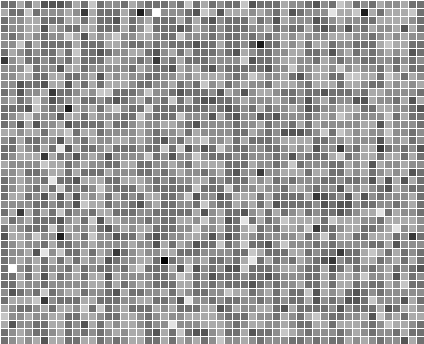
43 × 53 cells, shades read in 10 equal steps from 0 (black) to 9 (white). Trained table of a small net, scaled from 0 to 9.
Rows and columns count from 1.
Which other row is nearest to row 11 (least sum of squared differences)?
41
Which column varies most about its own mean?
8
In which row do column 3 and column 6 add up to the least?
11
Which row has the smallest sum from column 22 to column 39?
6
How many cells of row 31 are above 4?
35
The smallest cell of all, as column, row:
21, 33
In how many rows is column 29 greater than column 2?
7
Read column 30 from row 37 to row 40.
6 4 6 4
